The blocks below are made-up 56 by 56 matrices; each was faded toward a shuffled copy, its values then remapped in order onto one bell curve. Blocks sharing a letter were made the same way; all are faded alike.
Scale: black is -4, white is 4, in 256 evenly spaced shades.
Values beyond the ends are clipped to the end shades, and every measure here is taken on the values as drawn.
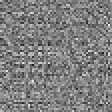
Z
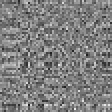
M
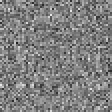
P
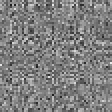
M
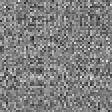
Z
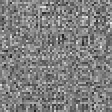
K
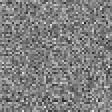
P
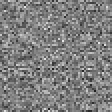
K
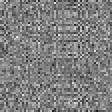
M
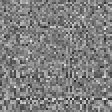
Z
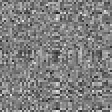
M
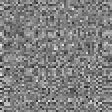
M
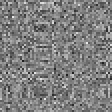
K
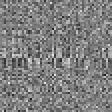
M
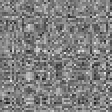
M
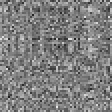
Z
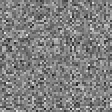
K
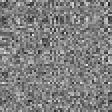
Z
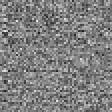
P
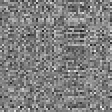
M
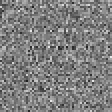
P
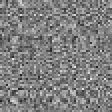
M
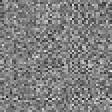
M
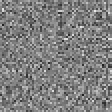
K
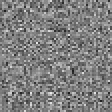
Z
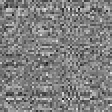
Z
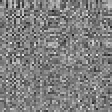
M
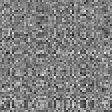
M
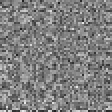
Z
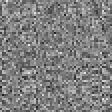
K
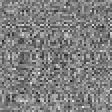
Z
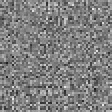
K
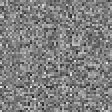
P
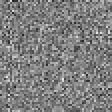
P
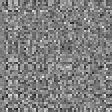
M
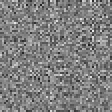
P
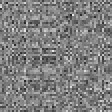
M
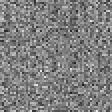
K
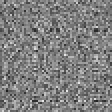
P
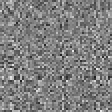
Z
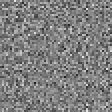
K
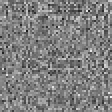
Z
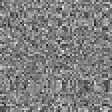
K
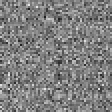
K
